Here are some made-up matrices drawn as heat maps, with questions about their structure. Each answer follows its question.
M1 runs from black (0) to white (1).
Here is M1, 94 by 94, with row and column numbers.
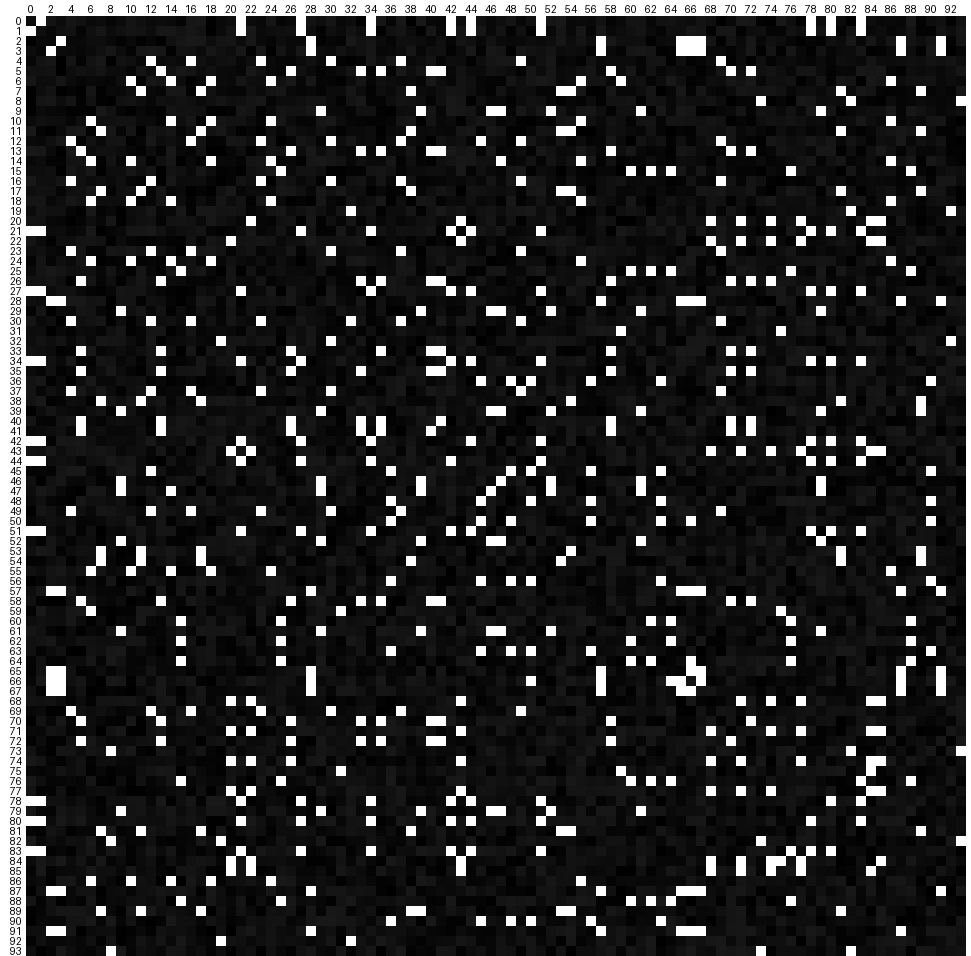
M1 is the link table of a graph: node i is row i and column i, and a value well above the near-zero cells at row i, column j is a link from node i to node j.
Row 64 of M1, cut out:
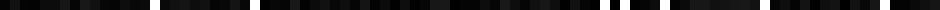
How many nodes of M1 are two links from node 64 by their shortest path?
10
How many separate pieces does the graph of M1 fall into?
2
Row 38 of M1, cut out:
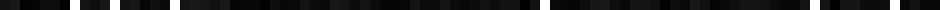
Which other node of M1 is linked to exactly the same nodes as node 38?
node 53
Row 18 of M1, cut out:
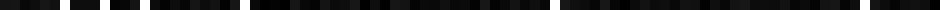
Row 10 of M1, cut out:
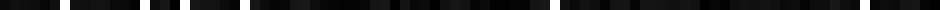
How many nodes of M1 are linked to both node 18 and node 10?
5
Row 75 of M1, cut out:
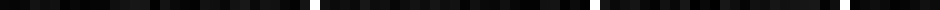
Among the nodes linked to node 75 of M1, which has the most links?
node 84
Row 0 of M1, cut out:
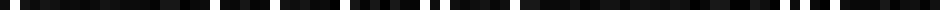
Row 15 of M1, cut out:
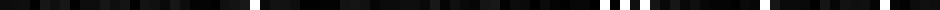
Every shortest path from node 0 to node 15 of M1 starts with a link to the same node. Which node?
node 83
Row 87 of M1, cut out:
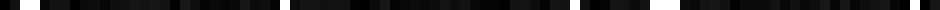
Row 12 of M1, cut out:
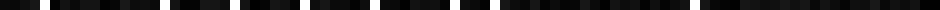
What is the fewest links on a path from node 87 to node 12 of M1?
4
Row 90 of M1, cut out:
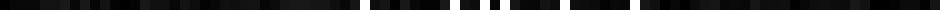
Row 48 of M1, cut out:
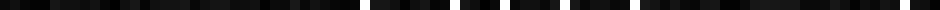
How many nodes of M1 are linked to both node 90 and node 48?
5
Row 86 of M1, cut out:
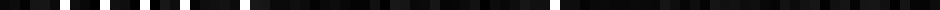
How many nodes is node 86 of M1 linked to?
6
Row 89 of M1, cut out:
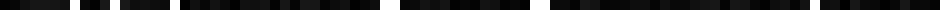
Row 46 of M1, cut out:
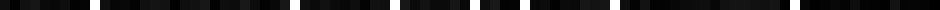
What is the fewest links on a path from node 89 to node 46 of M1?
2
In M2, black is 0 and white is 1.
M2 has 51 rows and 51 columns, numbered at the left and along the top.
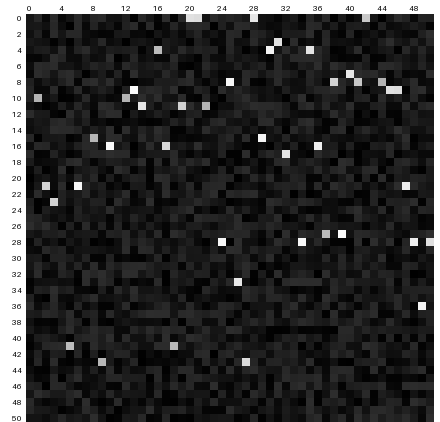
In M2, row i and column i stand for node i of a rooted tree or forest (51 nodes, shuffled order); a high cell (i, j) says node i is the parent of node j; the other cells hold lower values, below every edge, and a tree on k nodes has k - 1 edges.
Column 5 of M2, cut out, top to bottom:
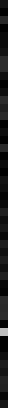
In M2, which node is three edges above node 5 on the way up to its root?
15
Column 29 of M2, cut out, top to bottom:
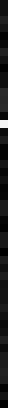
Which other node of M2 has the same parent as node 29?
8
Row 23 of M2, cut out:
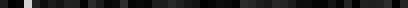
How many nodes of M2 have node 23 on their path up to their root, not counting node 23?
2
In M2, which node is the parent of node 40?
7
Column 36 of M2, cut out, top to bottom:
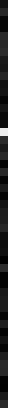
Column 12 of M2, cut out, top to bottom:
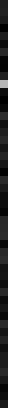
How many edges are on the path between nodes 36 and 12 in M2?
3
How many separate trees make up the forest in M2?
8
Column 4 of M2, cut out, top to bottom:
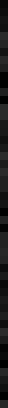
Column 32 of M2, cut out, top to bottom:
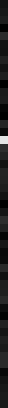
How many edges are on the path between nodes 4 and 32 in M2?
3
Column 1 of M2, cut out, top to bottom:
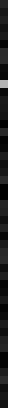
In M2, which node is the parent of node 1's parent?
16
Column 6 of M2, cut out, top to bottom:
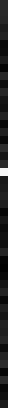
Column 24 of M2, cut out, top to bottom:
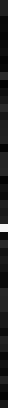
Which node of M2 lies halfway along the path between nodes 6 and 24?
0
